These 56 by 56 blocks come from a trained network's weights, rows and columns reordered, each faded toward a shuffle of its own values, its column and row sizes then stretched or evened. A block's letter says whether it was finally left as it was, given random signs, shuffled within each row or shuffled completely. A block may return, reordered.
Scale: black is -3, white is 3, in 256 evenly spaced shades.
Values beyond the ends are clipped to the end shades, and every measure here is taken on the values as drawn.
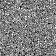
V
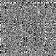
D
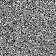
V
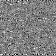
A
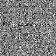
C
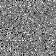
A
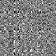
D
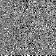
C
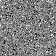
V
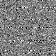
A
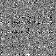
C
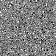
V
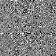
C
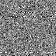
A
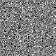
C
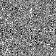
C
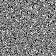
V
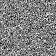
V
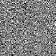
D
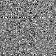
C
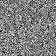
V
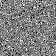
V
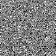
C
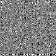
C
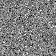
V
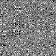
D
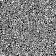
V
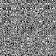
D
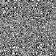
C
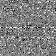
A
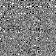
C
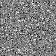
A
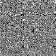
C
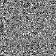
C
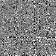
C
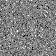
V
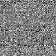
D
